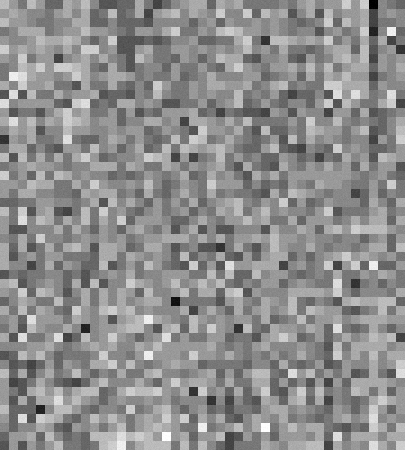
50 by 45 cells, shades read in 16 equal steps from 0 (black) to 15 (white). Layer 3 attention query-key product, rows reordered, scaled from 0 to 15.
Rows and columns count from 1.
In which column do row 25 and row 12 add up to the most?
10
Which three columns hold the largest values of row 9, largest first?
2, 3, 9
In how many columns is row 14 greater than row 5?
27
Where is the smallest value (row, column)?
1, 42
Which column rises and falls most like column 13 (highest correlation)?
32
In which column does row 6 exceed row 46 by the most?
5
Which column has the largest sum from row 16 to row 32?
31
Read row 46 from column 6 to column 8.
8 11 11
